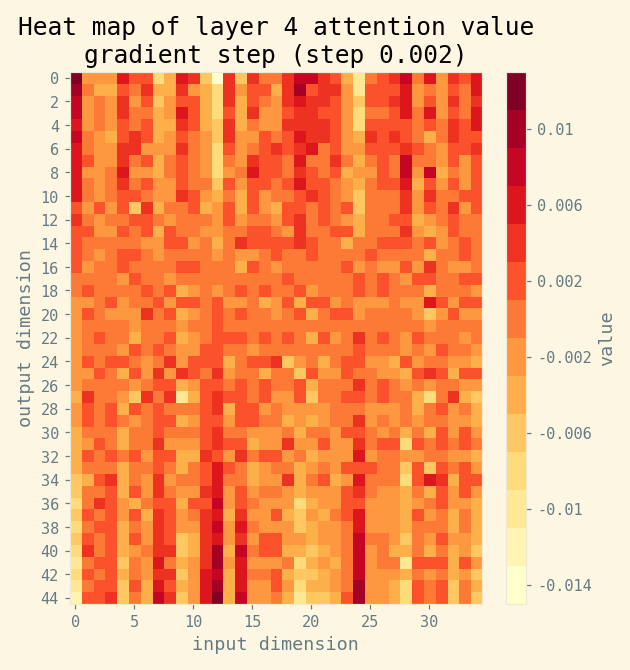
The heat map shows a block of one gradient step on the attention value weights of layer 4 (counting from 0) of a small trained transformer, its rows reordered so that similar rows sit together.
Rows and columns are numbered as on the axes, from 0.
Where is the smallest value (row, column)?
0, 12
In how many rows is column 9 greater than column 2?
18
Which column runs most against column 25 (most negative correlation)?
3
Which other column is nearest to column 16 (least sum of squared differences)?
26
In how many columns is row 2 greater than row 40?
20
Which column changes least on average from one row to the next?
11
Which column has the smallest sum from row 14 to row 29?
9
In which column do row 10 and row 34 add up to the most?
30
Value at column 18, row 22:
0.002
